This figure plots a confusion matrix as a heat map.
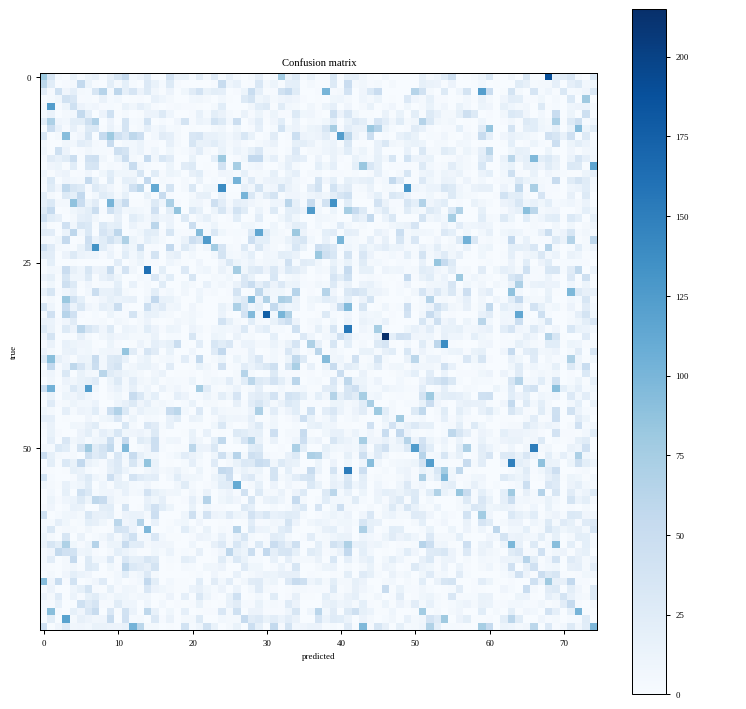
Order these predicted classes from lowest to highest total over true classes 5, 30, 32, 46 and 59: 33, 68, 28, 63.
68, 63, 33, 28
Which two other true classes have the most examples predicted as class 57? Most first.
22, 50
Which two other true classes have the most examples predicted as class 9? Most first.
17, 8
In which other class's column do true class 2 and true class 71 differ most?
59
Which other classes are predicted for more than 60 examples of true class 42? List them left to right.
1, 6, 21, 69
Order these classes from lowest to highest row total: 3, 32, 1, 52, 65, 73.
3, 1, 65, 73, 32, 52
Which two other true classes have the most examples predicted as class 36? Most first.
18, 51
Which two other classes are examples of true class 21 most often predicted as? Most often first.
29, 34
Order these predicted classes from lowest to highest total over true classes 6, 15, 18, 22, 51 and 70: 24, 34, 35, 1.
35, 34, 1, 24
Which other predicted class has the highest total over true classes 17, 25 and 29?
39
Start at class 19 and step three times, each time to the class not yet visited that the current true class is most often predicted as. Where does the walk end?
14
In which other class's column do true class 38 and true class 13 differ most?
1
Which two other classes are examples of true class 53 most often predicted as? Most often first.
41, 54
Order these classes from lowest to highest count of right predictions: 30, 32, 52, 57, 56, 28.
57, 28, 30, 56, 32, 52
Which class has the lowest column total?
61
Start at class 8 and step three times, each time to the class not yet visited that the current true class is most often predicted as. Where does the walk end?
56
